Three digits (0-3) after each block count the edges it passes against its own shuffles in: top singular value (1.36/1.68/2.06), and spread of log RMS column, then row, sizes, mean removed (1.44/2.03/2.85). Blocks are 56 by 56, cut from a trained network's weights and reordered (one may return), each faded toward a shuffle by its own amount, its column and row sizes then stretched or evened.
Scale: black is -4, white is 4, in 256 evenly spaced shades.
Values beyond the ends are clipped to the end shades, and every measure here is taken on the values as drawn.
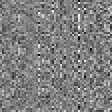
3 3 0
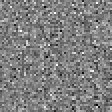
2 1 0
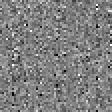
0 2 0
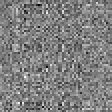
3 1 1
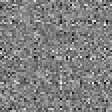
0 2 2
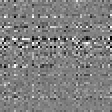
3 2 3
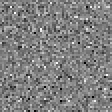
1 0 1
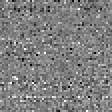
0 0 2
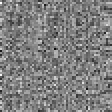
3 2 0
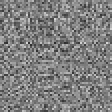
3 0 2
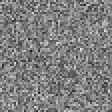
1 0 1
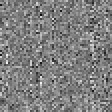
1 2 0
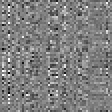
3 3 1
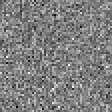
1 2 0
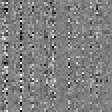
2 3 1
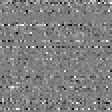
0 0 3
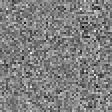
0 1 1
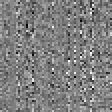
0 3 1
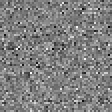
2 0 2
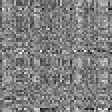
3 0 2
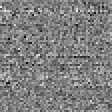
1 0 1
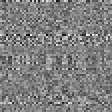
3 0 3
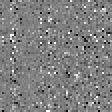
0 2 1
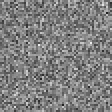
1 1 0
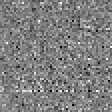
2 1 2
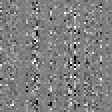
1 3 1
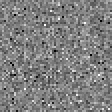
1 0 0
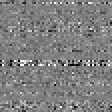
2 0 3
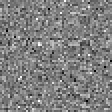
2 0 0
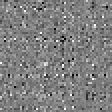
1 2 2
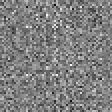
2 2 0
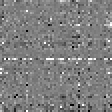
2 2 2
